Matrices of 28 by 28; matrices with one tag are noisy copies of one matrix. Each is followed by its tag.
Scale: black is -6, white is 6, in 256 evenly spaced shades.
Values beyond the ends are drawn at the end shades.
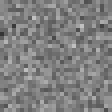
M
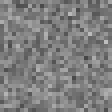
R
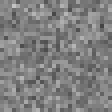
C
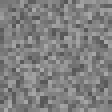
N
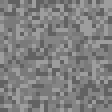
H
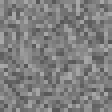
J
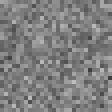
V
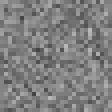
J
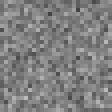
R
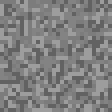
J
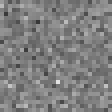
C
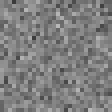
M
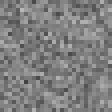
C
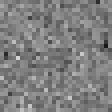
V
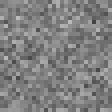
V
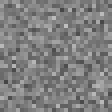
J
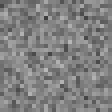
N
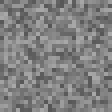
N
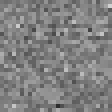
H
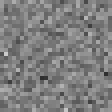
J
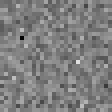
N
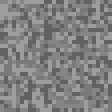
M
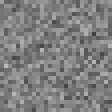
H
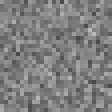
R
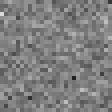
J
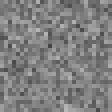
R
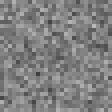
V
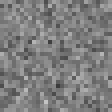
V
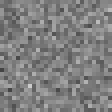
C
